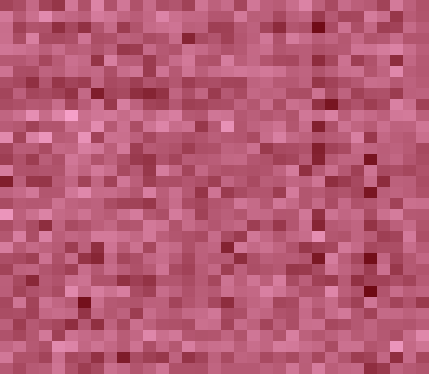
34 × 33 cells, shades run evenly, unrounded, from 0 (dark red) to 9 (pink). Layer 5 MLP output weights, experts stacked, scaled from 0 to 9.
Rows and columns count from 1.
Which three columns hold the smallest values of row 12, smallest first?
25, 16, 3
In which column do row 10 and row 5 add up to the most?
31
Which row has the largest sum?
11
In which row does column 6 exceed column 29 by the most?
27
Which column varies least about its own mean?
32
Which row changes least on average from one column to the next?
5
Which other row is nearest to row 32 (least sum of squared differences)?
7
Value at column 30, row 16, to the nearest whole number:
4
